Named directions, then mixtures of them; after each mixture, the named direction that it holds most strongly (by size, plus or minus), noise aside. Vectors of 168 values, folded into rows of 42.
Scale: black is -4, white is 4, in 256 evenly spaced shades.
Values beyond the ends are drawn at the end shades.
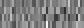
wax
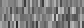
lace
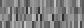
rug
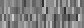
wax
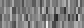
wax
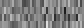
wax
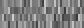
lace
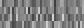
rug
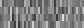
lace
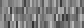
lace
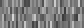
lace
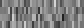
rug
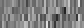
wax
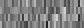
wax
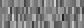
rug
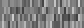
lace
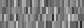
lace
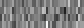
wax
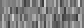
lace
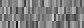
lace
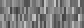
rug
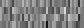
wax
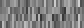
rug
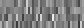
rug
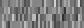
rug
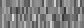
rug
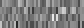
lace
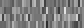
wax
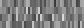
rug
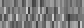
rug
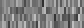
lace
